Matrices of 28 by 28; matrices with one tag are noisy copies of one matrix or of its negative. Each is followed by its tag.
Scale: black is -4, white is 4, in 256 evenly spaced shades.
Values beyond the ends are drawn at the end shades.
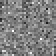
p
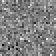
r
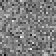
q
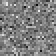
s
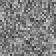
s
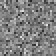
q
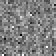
p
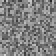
q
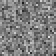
p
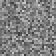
p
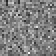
p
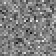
s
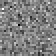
s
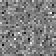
p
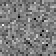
s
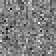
q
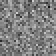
q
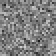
s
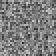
p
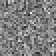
p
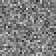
s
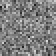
r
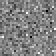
p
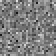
q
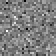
s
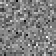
q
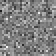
p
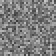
q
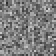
p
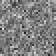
r
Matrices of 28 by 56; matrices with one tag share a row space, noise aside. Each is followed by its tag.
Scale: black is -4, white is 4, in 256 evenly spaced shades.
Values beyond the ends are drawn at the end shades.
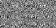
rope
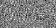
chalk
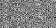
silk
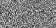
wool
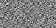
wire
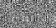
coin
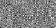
coin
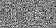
wool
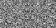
coin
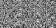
coin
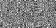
silk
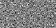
wire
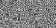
silk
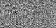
wool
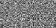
wire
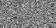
coin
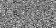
coin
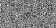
rope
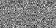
rope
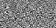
wire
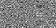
chalk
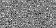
wool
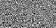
wool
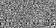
chalk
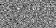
wire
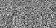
coin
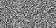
coin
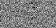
rope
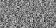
wire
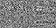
chalk
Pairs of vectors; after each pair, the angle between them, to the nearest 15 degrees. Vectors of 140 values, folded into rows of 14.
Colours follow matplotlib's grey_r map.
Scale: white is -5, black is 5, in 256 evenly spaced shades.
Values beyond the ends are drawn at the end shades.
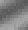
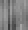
120 degrees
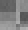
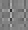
90 degrees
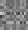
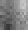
75 degrees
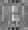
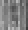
120 degrees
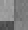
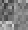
135 degrees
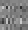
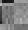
75 degrees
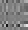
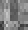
120 degrees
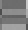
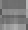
15 degrees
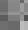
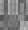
45 degrees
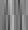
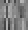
60 degrees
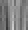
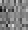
60 degrees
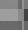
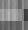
15 degrees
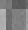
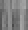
120 degrees
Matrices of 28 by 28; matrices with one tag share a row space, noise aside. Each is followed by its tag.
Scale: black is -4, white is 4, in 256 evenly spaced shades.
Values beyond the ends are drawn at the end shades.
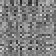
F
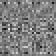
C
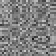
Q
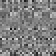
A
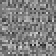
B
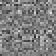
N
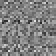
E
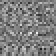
F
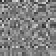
Q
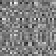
A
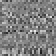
B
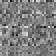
C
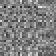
F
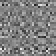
Q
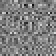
A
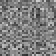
C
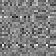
Q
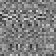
F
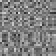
E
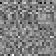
F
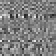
E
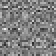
C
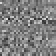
E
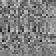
E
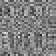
E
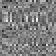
B
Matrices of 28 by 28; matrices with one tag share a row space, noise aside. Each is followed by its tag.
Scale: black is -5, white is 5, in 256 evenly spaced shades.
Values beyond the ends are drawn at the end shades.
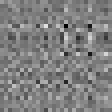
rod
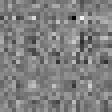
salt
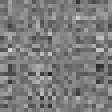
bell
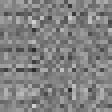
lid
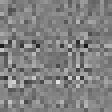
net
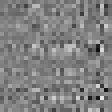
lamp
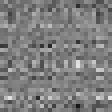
bell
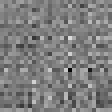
lid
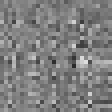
salt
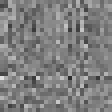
net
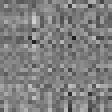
lid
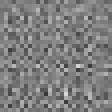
rod
